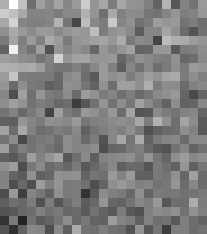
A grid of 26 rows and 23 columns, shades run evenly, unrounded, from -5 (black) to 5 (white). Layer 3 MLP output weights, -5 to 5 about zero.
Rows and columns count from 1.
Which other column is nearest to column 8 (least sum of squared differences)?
15
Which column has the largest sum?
2
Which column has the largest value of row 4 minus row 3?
9
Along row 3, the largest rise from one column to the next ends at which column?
10
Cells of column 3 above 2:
1
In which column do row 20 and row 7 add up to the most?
7
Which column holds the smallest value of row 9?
11
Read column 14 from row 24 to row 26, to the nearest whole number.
0 0 -1
